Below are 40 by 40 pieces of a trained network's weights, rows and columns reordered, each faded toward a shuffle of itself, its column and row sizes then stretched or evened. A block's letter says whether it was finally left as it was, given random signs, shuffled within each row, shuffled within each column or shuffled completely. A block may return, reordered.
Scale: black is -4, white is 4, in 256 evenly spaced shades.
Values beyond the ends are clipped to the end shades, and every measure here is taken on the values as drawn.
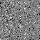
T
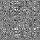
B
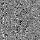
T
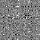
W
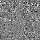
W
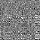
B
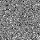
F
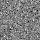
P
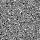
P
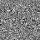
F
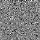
W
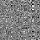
B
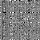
B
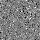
P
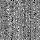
T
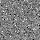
P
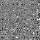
W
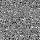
F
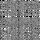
B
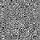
B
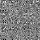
W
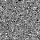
P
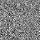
W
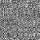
B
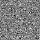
F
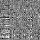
B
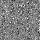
T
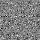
F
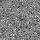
P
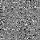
W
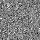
F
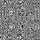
B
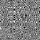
B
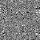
W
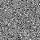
P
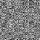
B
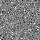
P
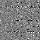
W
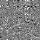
W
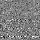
F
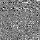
W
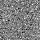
P
